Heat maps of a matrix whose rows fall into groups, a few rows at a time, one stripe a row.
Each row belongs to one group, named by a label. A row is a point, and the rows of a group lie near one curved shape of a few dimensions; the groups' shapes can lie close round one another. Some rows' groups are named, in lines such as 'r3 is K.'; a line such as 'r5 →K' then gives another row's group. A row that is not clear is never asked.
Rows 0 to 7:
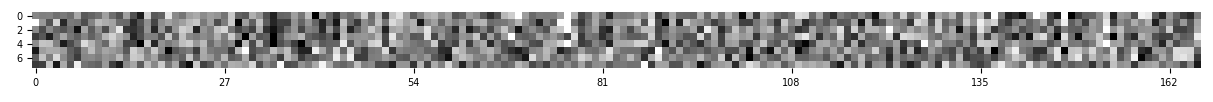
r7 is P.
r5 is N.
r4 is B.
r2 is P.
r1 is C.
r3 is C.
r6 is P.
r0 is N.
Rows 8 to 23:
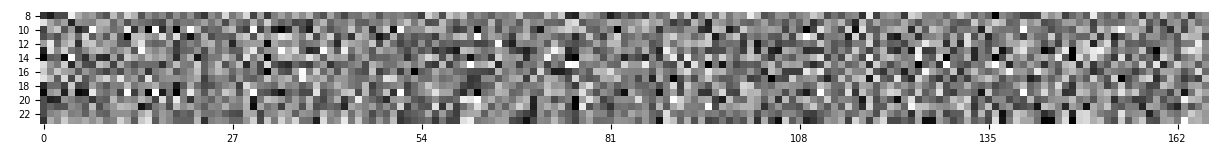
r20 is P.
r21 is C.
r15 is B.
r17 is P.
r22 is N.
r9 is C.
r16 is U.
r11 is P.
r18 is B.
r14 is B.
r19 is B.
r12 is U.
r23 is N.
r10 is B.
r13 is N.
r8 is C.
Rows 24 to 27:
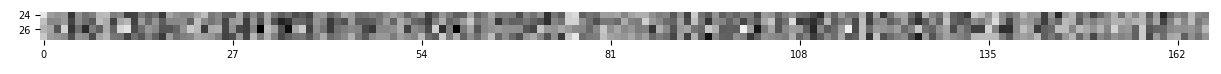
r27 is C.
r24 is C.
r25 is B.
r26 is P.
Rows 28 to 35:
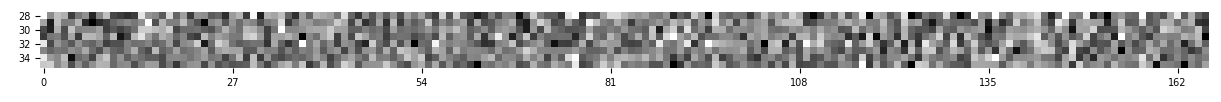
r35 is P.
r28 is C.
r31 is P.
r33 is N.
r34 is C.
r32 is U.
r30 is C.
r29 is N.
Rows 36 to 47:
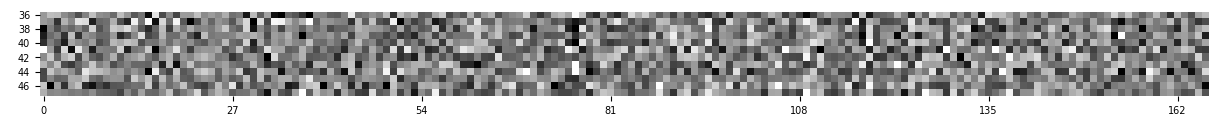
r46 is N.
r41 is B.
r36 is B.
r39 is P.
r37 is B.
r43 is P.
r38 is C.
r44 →N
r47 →U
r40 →C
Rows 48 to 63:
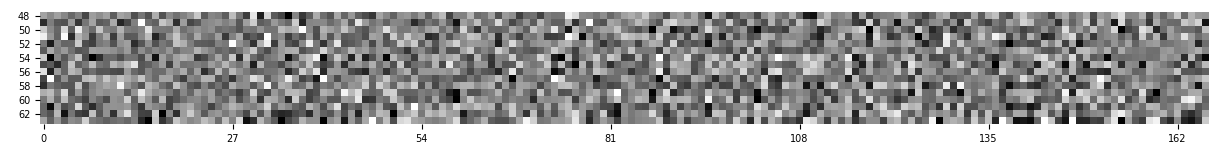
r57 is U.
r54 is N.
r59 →P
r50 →P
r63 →N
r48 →B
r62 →P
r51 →B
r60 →P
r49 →P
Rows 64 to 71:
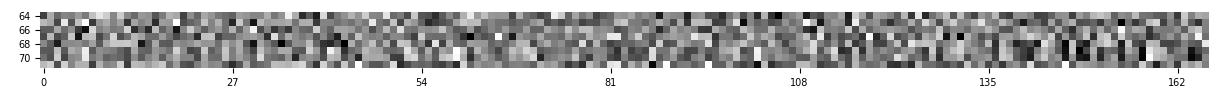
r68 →C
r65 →B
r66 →B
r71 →P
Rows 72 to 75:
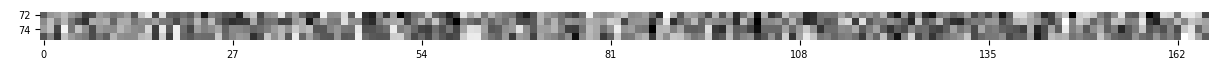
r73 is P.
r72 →N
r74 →P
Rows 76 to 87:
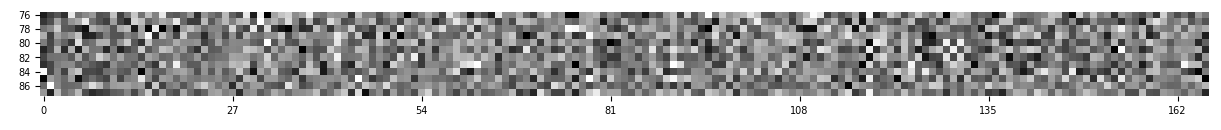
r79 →N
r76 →B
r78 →B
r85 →P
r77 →P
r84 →N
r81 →P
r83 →P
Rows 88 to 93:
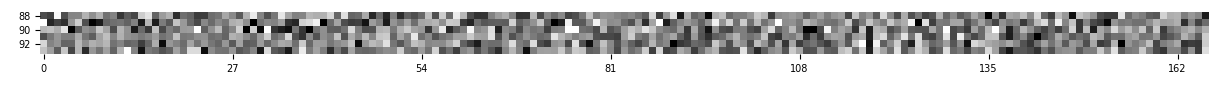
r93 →P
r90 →B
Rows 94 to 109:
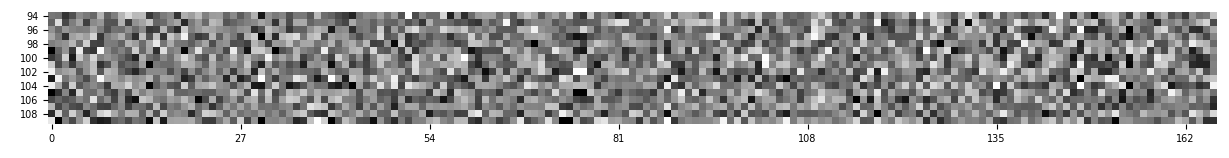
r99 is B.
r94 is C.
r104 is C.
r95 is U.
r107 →N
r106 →P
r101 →N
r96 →N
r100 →P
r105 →C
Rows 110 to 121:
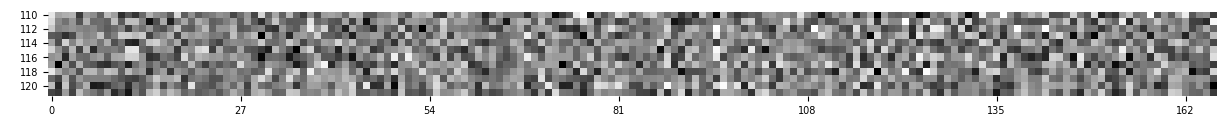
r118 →P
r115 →P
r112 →U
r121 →C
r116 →C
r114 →C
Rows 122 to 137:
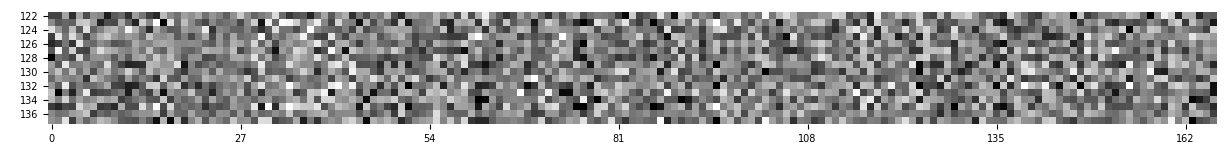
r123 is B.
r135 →B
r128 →C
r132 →C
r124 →P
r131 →N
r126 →C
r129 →C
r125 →N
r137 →P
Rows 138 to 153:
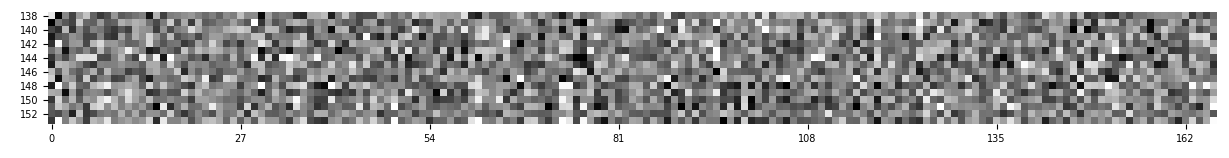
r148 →N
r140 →P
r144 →B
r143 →C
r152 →B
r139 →C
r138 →N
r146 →C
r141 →P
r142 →U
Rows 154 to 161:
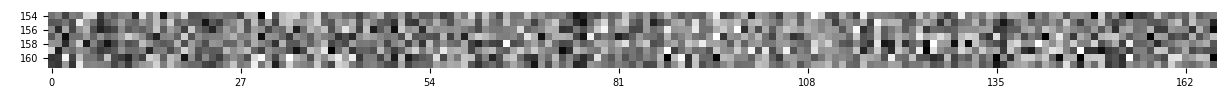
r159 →N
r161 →C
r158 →U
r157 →C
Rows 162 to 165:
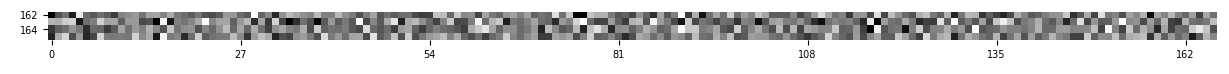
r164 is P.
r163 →B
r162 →C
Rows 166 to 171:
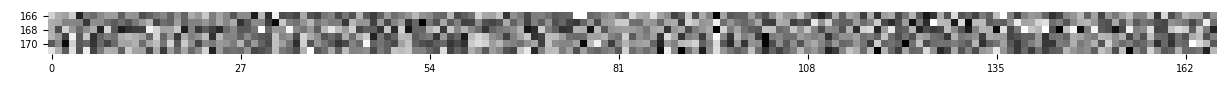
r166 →B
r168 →C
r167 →U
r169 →P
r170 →P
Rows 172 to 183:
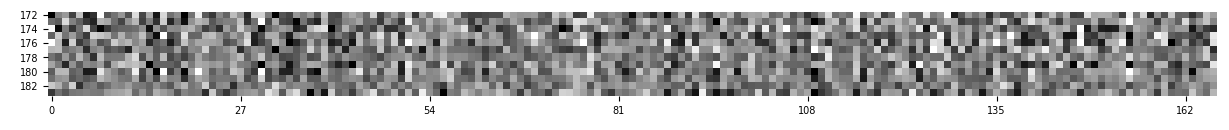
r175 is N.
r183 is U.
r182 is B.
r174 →N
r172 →B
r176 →C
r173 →B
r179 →C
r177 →U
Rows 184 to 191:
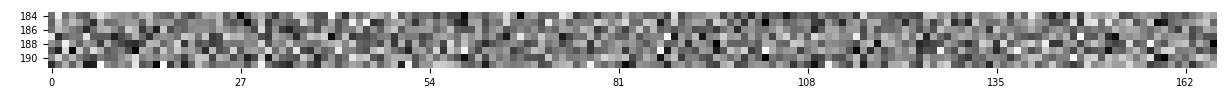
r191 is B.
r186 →B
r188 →C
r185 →P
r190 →P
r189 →P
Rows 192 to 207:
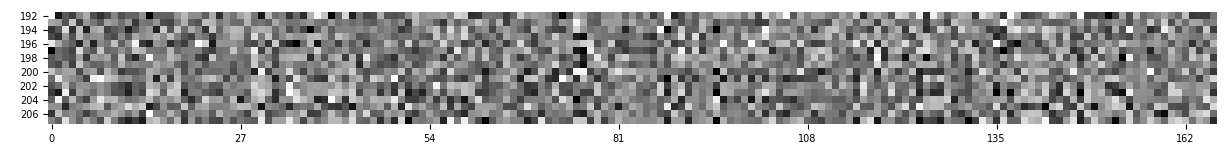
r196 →P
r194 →P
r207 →C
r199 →B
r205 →C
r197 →C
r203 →C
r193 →B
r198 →P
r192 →N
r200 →C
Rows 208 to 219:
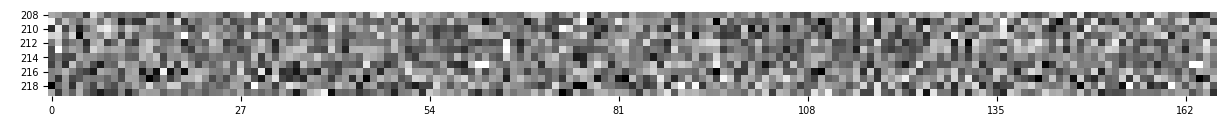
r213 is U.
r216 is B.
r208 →N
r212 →U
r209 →C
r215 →P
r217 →P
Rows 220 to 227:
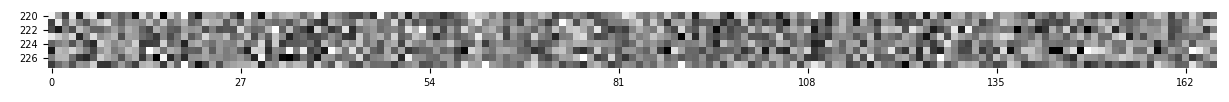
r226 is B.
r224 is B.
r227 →P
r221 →N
